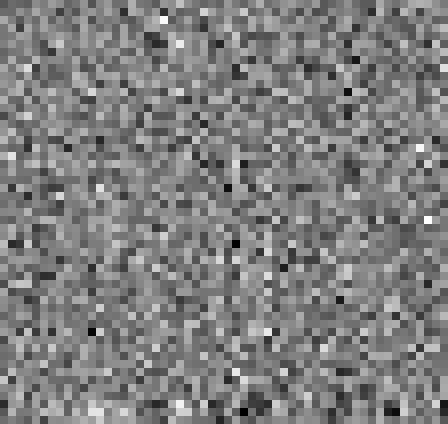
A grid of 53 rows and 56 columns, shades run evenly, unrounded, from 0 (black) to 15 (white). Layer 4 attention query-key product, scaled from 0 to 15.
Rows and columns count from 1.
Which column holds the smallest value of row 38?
43
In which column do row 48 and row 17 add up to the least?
29
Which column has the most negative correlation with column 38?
36
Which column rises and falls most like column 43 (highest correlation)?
32
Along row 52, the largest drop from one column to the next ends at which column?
49
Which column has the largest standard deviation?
30
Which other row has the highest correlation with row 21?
44
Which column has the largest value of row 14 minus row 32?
33
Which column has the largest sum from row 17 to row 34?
14
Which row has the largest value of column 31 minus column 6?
35
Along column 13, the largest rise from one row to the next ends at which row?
24
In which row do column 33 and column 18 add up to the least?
52
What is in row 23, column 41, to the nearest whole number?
8
